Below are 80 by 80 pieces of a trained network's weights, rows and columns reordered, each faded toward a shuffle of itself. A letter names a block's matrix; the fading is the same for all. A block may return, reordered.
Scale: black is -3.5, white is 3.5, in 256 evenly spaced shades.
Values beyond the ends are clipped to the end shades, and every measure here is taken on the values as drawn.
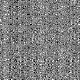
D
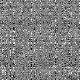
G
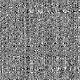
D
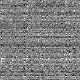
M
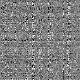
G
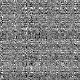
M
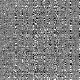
G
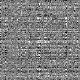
M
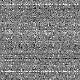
M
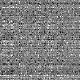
M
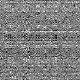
M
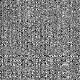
D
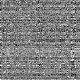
M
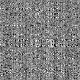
D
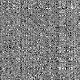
D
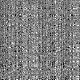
D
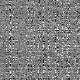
G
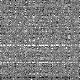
M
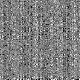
D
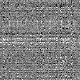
M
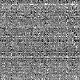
M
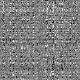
G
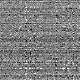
M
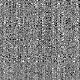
D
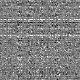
M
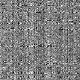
D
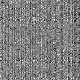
D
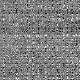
M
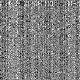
D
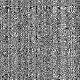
D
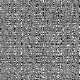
G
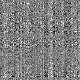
D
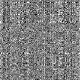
D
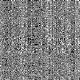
D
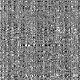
D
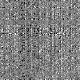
D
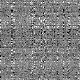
M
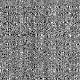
D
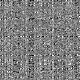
D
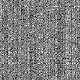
D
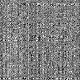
D
